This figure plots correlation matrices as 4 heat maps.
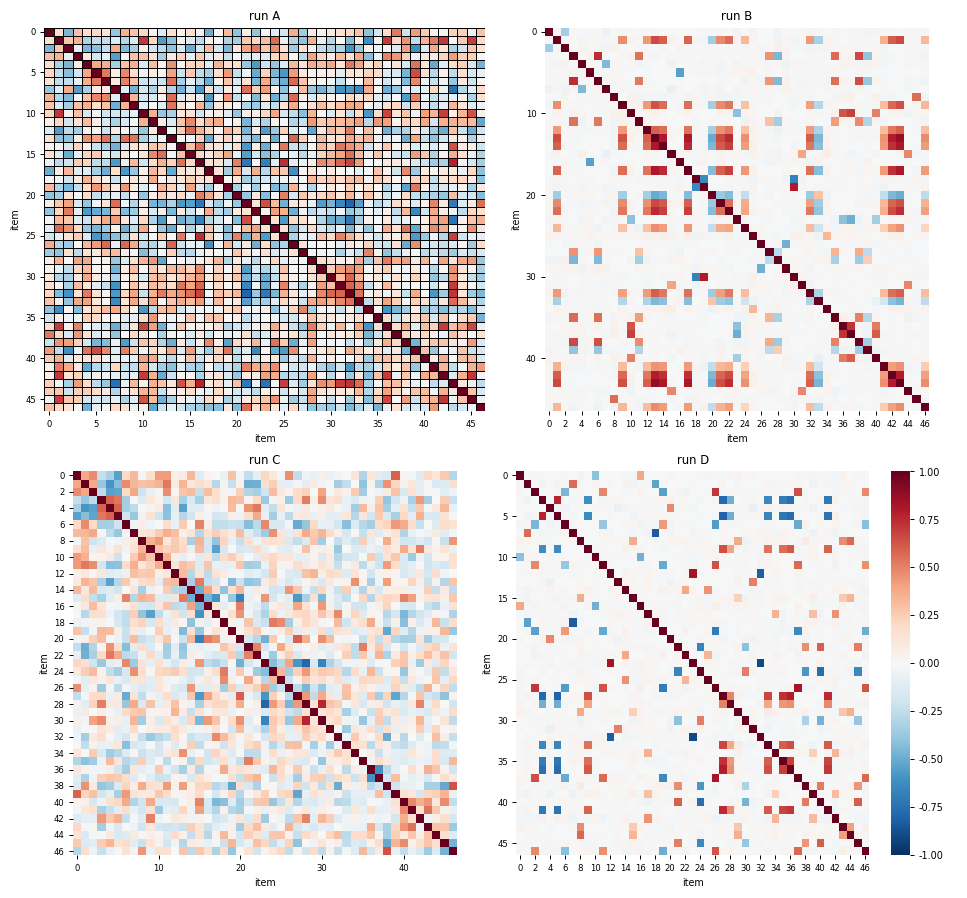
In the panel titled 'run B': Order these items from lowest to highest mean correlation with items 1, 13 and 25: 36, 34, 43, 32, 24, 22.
36, 34, 24, 32, 22, 43
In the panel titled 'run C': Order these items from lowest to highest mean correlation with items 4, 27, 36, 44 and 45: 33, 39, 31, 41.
33, 39, 41, 31
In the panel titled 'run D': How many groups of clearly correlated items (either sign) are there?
11
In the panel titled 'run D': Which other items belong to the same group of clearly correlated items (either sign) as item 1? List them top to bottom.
7, 18
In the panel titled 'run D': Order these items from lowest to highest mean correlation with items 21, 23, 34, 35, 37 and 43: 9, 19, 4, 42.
19, 4, 42, 9
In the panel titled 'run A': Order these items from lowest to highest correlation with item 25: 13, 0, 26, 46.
26, 0, 46, 13
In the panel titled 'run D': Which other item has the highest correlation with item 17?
42
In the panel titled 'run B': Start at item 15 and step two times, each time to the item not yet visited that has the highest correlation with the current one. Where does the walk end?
31
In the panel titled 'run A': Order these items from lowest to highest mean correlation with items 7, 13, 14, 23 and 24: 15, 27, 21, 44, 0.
15, 0, 44, 27, 21
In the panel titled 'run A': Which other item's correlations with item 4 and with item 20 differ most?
39
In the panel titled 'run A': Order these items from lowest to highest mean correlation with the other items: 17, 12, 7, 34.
7, 34, 12, 17
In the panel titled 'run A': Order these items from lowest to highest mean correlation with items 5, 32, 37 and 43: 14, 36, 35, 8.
35, 36, 8, 14
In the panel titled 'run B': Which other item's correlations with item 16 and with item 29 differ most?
5
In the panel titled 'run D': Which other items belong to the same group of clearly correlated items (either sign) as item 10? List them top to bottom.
0, 16
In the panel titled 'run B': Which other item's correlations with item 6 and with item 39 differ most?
3
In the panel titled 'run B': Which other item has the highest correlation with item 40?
37
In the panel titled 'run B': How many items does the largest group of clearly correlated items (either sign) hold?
16
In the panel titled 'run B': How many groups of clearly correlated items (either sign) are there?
11
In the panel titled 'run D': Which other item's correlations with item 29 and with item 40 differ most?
24
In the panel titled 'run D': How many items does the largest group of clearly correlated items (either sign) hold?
9
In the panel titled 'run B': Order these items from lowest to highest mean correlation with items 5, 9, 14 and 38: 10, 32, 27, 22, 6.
10, 27, 6, 32, 22
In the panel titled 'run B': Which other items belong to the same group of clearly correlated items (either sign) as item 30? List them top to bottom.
18, 19
